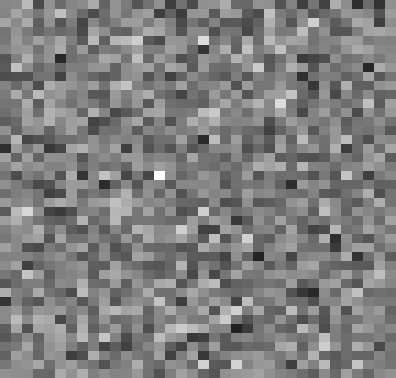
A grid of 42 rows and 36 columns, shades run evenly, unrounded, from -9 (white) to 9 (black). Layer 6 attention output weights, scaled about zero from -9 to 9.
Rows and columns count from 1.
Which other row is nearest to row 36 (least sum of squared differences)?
25
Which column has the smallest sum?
13
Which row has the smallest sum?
5
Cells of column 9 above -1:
32
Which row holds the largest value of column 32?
17
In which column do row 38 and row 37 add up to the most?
22
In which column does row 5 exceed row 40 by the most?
15
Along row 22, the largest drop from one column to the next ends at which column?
7
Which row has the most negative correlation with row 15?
40
